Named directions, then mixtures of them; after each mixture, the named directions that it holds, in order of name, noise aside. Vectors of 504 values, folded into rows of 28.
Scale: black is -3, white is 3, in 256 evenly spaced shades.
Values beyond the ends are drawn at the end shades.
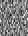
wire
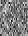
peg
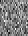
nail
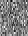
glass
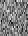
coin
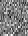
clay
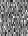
glass, wire.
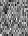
clay, peg.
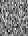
nail, wire.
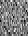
glass, nail, wire.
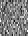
peg, wire.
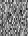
peg, wire.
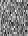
coin, glass.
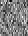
glass, peg.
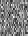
glass, nail, wire.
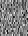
wire.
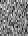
coin, nail.
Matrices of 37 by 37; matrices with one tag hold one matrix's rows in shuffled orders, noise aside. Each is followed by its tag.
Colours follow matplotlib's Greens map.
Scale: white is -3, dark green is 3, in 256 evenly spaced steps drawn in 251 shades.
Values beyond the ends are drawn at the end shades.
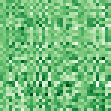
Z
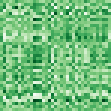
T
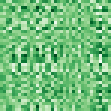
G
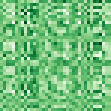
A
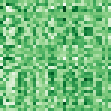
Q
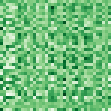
Q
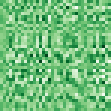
Z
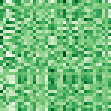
Q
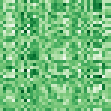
A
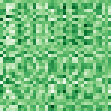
Q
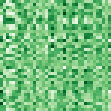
Q
